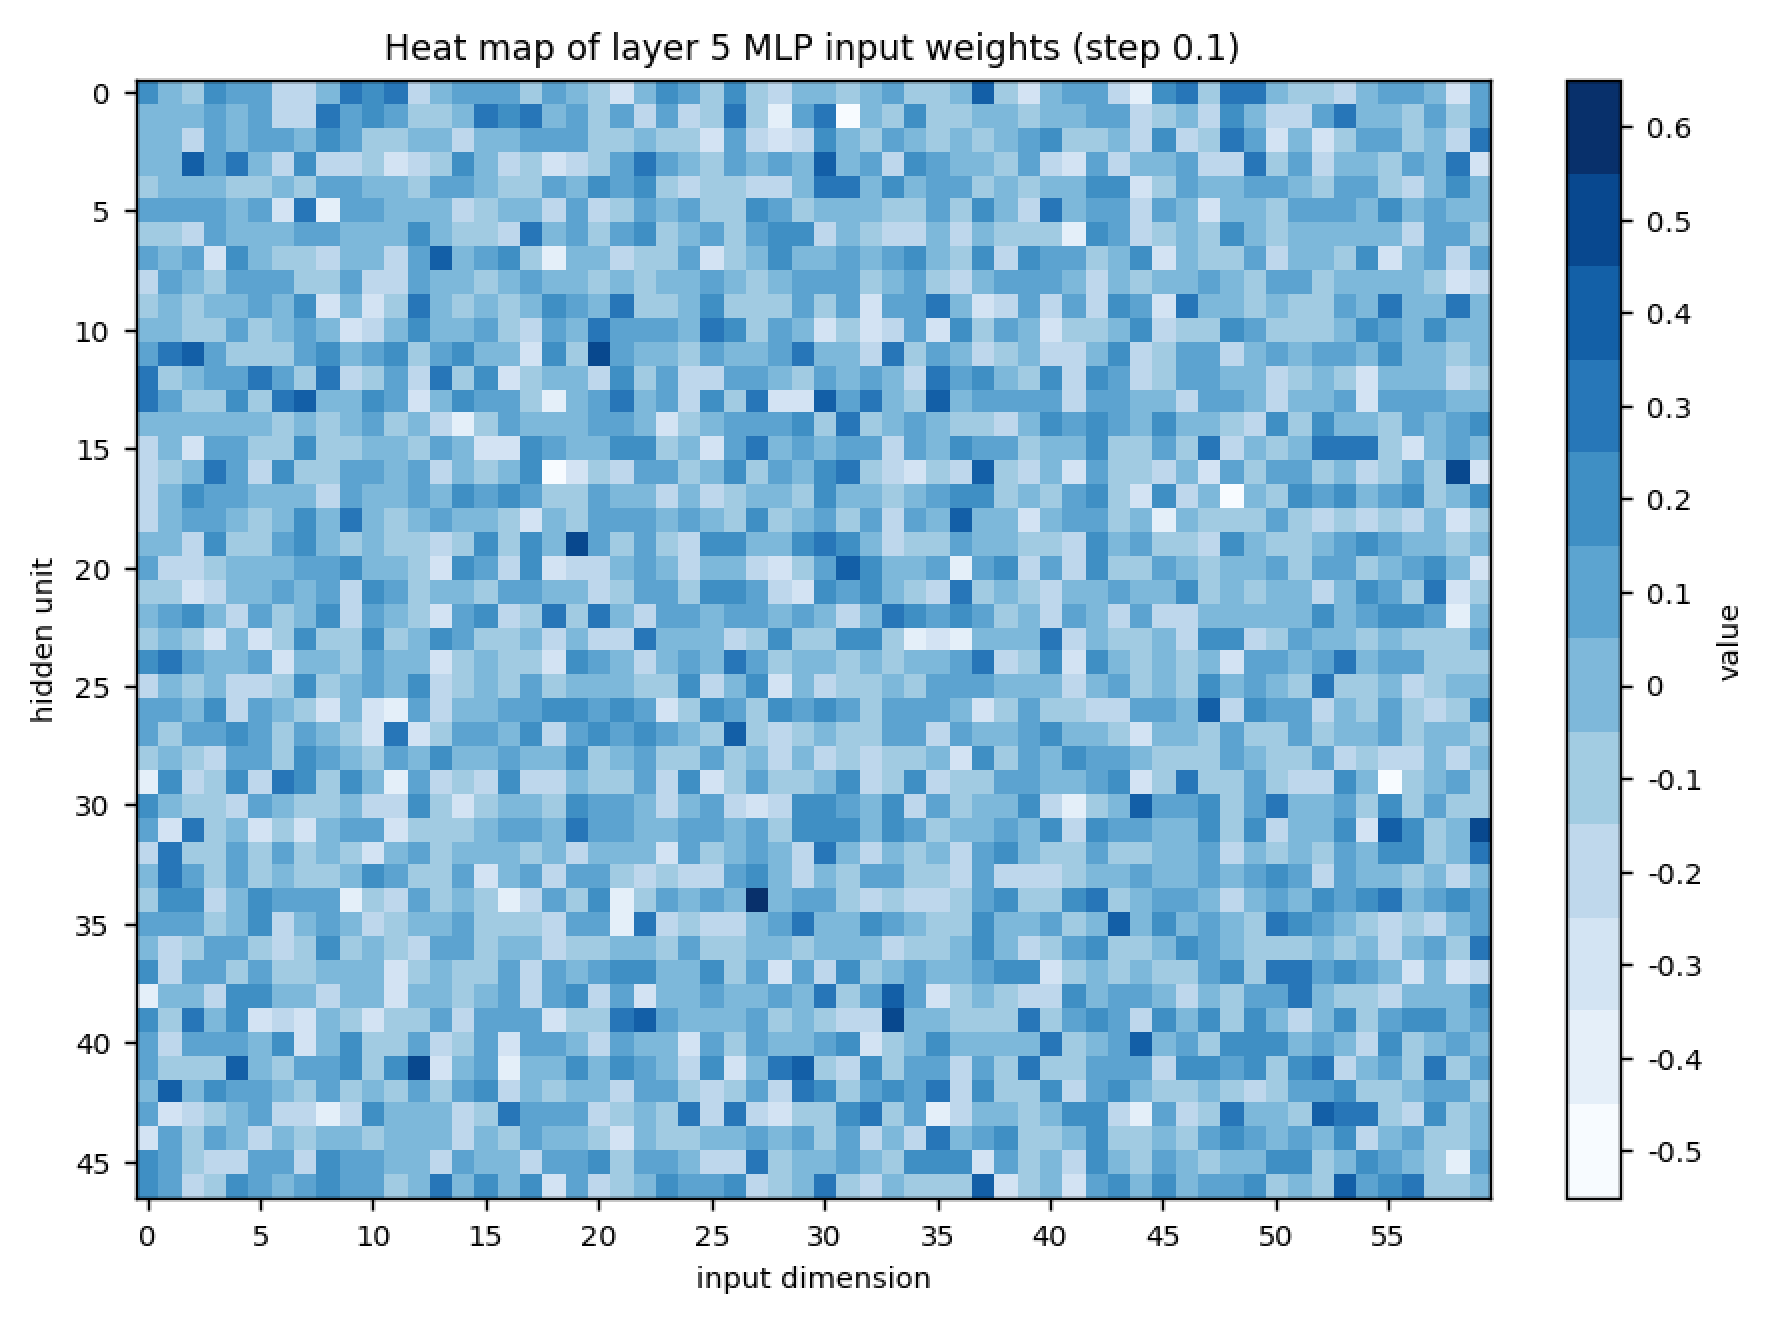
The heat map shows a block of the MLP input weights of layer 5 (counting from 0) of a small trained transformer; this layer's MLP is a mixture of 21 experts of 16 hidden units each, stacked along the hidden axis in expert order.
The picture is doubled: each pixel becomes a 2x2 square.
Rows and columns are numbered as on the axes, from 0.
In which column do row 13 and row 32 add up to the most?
30
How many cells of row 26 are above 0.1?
10
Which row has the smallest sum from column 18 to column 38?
23
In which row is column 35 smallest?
43
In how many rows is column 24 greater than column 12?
16
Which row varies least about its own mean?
8
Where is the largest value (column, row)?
27, 34
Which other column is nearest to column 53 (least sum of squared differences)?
42
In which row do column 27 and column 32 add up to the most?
13
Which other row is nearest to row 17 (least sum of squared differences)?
32
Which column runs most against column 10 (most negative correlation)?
39
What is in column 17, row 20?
0.2
